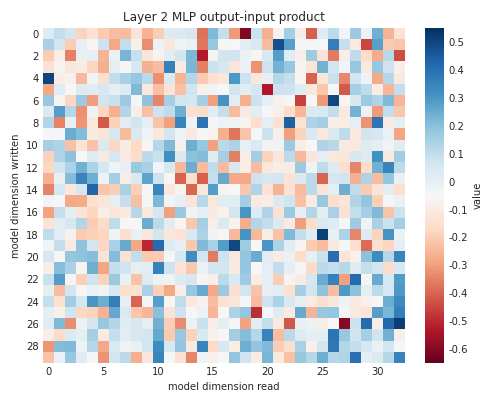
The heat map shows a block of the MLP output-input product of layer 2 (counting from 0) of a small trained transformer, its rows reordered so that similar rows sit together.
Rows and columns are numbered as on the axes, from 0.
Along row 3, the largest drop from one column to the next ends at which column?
14
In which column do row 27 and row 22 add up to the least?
21
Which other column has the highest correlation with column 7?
17
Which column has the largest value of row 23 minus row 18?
28
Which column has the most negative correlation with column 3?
25
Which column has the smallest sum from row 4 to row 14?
23
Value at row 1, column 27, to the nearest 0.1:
0.1
